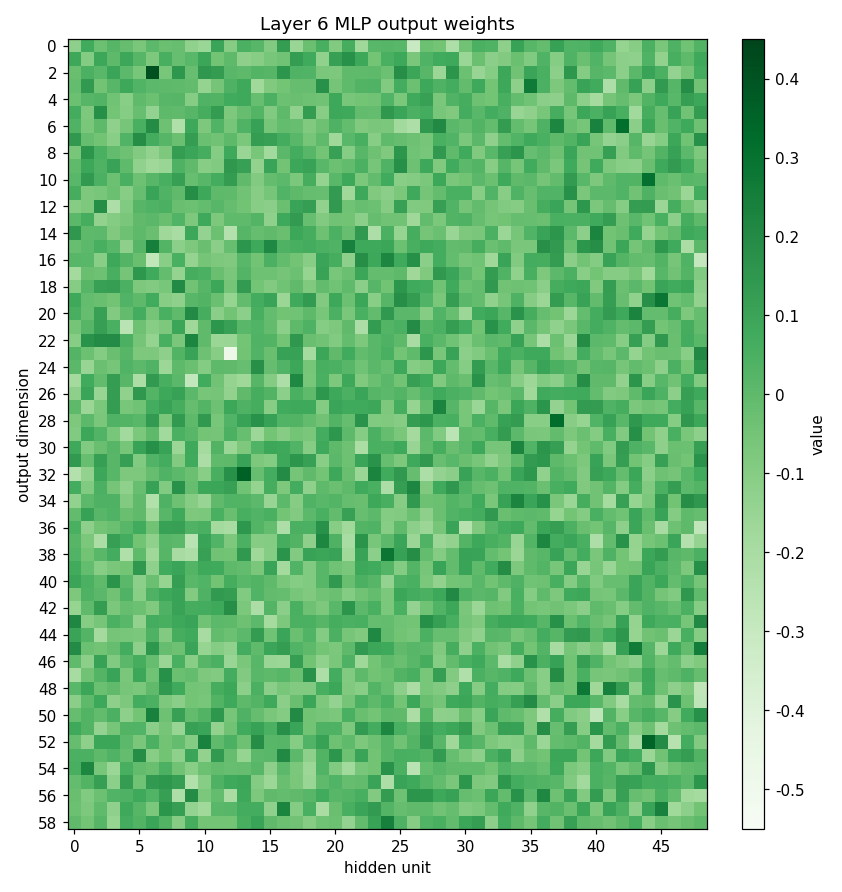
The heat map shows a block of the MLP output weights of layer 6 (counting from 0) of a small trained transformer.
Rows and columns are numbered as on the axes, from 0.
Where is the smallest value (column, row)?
12, 23
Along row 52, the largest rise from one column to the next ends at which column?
44
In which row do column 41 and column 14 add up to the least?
3
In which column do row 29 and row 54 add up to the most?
1
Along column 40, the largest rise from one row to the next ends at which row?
51
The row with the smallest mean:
29
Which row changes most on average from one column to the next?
37
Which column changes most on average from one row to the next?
26
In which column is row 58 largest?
24
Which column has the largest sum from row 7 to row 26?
17
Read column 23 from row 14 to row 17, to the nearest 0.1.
-0.2 0.1 0.1 0
